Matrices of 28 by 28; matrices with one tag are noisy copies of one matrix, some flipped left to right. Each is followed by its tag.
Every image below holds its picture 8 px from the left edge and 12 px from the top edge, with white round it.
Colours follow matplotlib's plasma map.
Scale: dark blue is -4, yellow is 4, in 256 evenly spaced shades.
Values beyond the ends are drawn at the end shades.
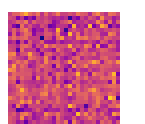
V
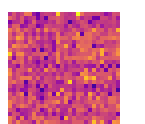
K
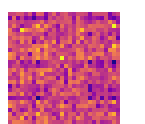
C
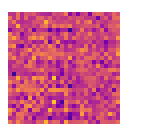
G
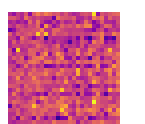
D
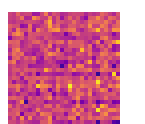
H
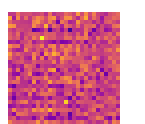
G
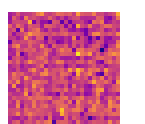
D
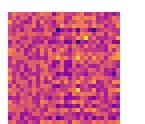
G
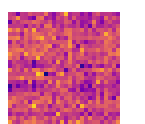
K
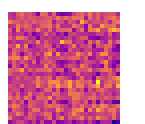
H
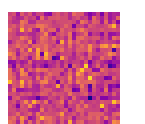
C
